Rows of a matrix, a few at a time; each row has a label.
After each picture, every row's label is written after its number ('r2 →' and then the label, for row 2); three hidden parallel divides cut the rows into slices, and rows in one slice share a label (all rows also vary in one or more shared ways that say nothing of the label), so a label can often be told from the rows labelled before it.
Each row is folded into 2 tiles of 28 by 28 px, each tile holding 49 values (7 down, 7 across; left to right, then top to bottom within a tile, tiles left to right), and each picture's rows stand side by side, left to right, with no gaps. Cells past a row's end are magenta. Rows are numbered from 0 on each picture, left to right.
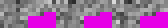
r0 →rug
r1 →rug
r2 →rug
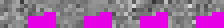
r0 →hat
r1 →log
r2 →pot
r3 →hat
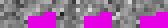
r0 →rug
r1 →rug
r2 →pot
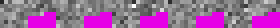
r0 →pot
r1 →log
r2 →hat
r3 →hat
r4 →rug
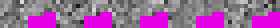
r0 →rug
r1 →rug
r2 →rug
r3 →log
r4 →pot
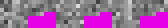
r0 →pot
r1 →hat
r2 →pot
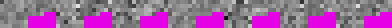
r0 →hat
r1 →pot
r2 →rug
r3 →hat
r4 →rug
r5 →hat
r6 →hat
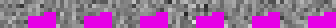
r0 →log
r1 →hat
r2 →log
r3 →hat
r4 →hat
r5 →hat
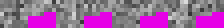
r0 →rug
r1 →hat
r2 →rug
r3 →pot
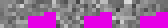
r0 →hat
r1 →log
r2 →pot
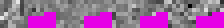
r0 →pot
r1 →log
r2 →pot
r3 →rug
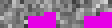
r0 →hat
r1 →rug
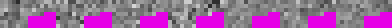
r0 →rug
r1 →log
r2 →hat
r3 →pot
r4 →hat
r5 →pot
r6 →hat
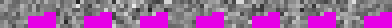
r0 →log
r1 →hat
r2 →pot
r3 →log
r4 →pot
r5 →pot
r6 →pot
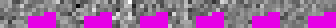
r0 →log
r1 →rug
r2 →pot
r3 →pot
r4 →log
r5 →log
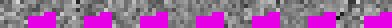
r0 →pot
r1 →pot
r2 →hat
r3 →hat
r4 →rug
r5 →log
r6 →rug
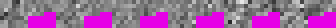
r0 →rug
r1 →log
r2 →hat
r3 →log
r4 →pot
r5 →pot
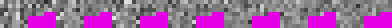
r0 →pot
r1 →pot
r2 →pot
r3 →hat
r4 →log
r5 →pot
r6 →log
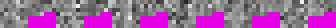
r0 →pot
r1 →pot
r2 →pot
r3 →rug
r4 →hat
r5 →log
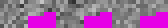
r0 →log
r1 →rug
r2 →log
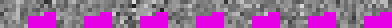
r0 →pot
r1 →hat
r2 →rug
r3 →log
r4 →pot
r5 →log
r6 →log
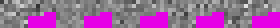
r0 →pot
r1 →hat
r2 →log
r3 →log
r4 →log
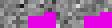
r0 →log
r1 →hat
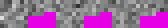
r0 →hat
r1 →log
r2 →hat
